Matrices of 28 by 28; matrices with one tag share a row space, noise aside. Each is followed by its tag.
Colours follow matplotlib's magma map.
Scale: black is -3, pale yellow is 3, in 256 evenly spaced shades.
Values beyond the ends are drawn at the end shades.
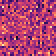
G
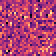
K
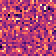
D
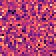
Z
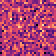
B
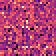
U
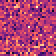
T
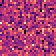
B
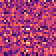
U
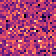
K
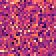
T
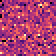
G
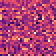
D
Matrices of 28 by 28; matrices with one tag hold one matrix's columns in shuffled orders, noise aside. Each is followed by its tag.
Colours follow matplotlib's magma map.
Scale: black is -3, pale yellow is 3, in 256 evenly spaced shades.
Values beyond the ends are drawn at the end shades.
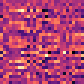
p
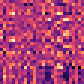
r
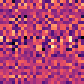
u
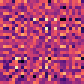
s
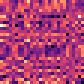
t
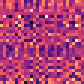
t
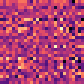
s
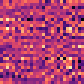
s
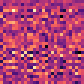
p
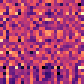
r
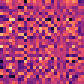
s
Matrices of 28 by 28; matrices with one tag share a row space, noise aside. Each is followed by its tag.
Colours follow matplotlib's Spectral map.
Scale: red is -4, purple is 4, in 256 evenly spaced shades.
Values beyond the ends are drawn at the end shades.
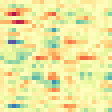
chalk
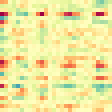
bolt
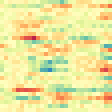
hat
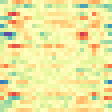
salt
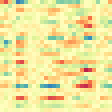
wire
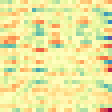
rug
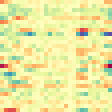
salt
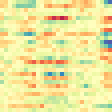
hat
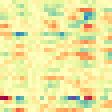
wire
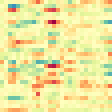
chalk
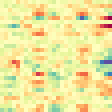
rug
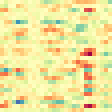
wire
